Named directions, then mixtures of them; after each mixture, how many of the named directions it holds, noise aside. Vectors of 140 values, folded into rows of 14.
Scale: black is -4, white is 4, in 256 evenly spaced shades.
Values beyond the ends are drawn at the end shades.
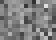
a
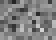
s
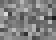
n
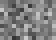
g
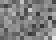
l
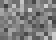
three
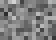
four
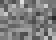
four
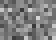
four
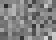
two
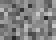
one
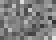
one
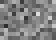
four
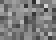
one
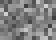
four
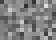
two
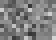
two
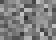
two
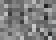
three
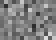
three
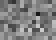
one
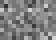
three
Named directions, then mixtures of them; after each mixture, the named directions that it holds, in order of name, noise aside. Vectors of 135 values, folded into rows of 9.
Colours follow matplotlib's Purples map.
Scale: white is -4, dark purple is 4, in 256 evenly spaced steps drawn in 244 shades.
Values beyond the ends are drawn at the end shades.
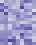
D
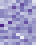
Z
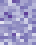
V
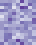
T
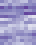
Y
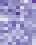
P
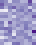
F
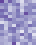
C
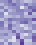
D, V.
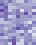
C, D.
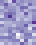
T, V.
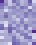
C, F, V.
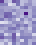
C, V.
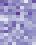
P.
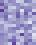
C, D.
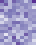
P, V.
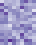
D.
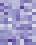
D.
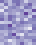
D, V.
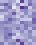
T.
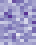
V.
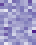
F.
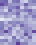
F, P.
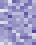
F, V.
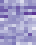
C, Y.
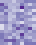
D.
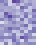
V.
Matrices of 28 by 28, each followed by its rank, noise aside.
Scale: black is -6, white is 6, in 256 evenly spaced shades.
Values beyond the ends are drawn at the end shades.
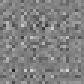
four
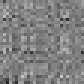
four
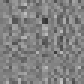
four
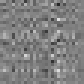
three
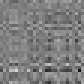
two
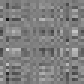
two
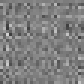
three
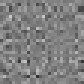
four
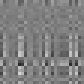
one
